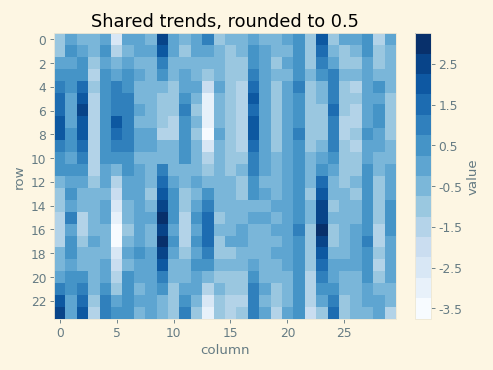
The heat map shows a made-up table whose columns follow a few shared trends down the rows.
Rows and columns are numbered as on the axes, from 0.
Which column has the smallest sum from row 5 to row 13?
13
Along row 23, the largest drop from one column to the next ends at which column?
3
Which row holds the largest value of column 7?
18
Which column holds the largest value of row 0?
9
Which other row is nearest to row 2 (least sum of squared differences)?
11
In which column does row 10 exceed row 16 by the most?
5
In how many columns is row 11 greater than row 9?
9
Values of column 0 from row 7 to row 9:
2 2 1
